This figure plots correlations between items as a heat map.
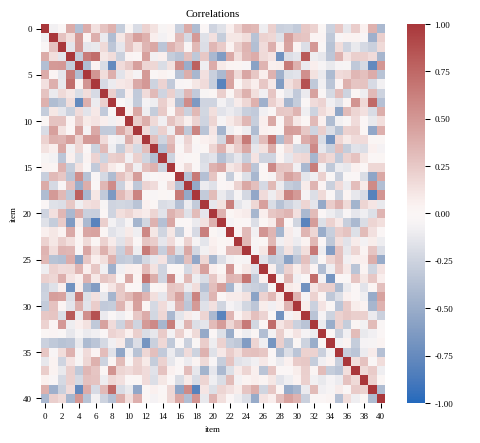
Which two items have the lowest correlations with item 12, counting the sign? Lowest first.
34, 28
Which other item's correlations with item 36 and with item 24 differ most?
32
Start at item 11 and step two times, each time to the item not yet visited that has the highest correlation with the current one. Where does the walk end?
4
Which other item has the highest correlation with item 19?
22
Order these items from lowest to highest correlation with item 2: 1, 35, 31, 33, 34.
34, 31, 33, 35, 1
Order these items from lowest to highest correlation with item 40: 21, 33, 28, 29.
33, 21, 28, 29
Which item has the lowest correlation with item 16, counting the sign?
39
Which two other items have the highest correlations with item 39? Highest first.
8, 17
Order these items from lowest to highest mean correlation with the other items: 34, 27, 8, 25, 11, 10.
34, 25, 8, 11, 10, 27
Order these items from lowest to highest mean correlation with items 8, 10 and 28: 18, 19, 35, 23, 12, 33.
19, 35, 18, 12, 23, 33
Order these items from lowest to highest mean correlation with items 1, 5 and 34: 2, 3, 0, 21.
21, 2, 0, 3
